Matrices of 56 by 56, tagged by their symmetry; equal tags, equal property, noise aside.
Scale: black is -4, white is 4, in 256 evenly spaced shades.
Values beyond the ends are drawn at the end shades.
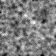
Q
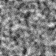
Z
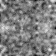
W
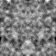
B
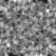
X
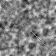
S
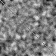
S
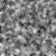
Q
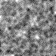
S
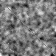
Q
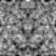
B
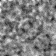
S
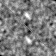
X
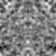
B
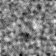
Z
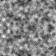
W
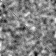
Q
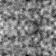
W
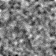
Q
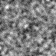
S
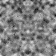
B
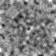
S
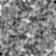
X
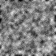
S
